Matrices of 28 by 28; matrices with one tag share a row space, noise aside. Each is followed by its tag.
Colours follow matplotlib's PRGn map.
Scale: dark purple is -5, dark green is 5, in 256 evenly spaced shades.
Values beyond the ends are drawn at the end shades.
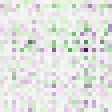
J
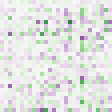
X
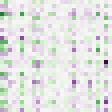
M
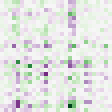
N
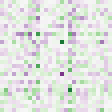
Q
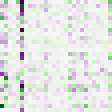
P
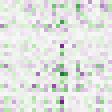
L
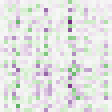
N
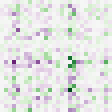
N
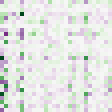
P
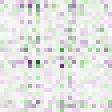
Q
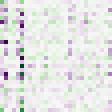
P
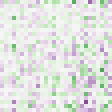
J
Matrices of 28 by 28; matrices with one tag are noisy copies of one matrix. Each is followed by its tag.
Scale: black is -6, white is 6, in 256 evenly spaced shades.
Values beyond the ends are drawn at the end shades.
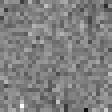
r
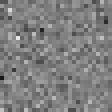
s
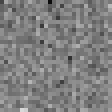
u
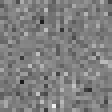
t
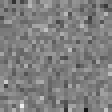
r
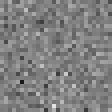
t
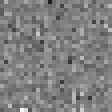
u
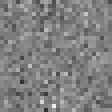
t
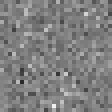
t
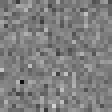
t
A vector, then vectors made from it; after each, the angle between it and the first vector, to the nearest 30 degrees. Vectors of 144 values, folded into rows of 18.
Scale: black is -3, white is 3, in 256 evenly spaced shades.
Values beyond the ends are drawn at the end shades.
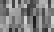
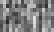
150 degrees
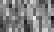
150 degrees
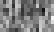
60 degrees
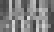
90 degrees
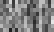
30 degrees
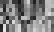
90 degrees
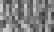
90 degrees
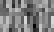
30 degrees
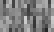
30 degrees
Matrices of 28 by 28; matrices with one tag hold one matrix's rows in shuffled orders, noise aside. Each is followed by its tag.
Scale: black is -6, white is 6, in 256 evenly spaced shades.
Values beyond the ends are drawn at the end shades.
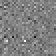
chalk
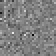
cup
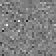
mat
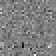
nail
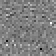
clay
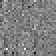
chalk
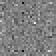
nail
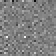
chalk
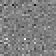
chalk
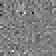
cup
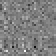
chalk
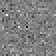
mat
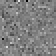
mat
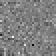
cup
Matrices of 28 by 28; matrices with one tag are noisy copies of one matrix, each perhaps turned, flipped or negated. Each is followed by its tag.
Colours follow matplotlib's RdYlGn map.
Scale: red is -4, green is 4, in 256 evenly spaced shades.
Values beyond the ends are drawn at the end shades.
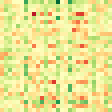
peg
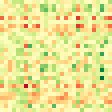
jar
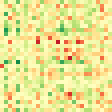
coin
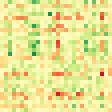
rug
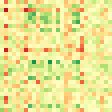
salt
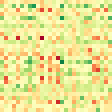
coin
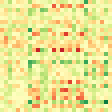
salt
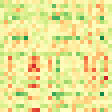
rug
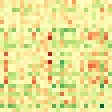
salt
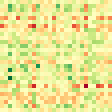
jar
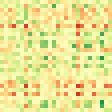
jar
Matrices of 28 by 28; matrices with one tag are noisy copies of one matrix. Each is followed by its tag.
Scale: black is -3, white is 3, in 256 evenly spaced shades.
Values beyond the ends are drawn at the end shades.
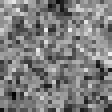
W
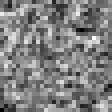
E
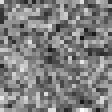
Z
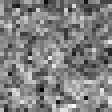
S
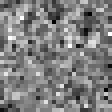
E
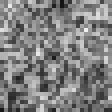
W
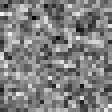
E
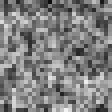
S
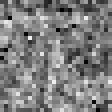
S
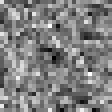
Z
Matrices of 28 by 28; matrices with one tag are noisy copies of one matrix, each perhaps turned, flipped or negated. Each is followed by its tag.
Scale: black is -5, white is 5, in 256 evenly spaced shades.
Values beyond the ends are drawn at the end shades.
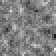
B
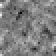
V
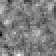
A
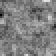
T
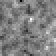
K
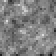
V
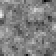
T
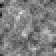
V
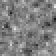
B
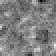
T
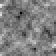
V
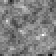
V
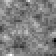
T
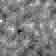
K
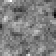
T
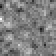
B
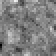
T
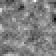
A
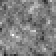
V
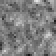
A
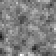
A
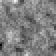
T
